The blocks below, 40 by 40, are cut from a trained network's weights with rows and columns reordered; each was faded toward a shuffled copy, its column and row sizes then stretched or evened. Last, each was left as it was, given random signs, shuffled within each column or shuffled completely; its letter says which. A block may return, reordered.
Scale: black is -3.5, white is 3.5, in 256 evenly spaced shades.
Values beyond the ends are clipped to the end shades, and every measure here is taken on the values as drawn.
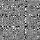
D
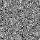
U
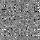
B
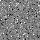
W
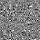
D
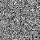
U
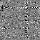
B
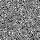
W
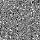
U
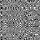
D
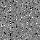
U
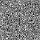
B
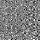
D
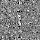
B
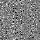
U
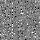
U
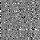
D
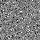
W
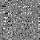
D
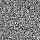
W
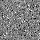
W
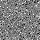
W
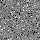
W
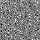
U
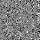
U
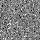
W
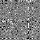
B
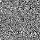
B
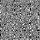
B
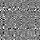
D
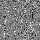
U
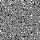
U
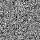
U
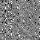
U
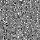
U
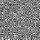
D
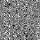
B
